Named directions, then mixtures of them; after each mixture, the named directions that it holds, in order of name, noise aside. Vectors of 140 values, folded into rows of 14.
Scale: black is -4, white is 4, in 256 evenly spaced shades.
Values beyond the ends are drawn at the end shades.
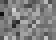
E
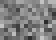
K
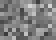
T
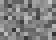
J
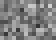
T.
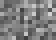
J, T.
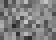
E, J, K.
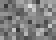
K, T.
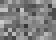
K, T.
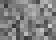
E, K, T.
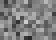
E, J, K.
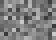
J.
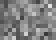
E, T.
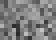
E, K, T.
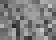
E, K, T.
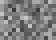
E, J, T.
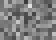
E, J.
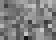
J, K, T.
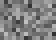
E, J.
